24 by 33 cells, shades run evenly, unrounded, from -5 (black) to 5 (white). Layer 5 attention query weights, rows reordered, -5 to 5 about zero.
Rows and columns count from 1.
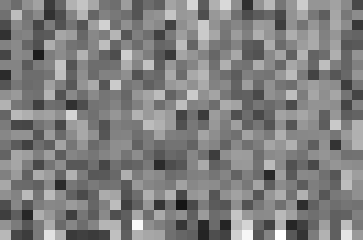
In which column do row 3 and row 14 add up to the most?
19
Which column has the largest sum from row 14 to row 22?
26
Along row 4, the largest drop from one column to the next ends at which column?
12
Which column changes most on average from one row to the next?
7
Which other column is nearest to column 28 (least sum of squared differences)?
21
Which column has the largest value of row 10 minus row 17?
15
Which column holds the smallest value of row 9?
32
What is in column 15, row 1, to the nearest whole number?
-1
